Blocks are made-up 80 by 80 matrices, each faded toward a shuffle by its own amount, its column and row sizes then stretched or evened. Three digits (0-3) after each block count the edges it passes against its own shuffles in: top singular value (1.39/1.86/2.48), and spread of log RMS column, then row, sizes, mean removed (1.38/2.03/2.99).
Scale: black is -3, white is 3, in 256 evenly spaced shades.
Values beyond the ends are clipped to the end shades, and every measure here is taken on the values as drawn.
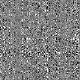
0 3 2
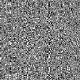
2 2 1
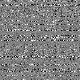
1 1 3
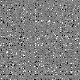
1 2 2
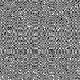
3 0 1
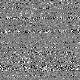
0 0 3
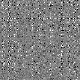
2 2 2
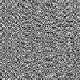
3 0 2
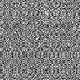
3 0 0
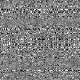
2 0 3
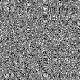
2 1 0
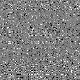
2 0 2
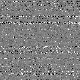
1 0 3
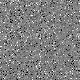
1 1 1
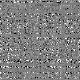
0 2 3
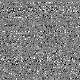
0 0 3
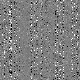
0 3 0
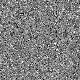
0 0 0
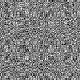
3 0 0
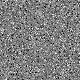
0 0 0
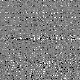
0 2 3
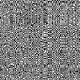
3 2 1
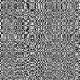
3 3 1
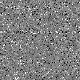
1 0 1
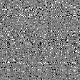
2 0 2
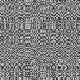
3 1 2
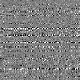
3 1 3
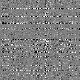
2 2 3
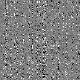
1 3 1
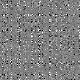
2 3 2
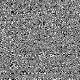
1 1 2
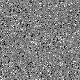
0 0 1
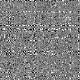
2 2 3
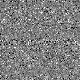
1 0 2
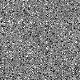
0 1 1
